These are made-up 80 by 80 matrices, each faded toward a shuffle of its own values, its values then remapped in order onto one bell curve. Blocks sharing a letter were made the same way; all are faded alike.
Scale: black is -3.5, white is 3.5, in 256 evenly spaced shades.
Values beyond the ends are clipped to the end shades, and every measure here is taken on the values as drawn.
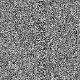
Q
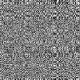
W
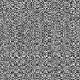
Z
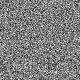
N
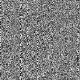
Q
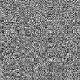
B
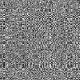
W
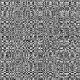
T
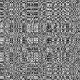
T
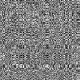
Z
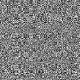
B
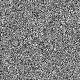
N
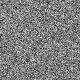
N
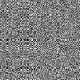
W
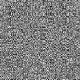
B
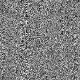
Q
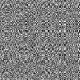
Z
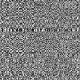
W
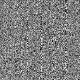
Q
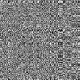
W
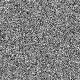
N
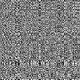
W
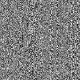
Q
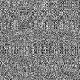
B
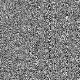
Q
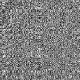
B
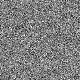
N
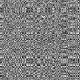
T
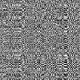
Z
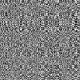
W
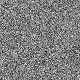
N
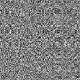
B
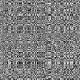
T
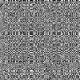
T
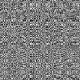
Z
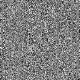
Q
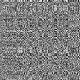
W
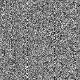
Q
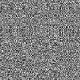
B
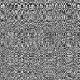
Z
